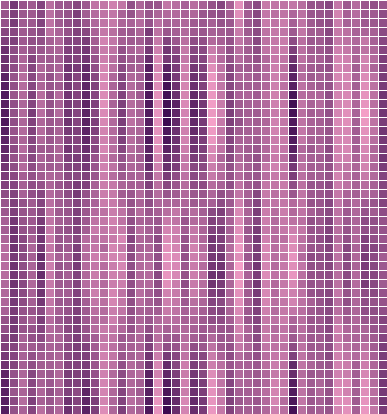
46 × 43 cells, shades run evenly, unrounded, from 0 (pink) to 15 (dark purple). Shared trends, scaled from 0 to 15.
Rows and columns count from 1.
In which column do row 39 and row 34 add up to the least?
27
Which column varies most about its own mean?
19
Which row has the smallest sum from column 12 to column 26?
29
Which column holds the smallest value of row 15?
24
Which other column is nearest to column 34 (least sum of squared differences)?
32
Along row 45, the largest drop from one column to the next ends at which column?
18
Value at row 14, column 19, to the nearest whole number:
15
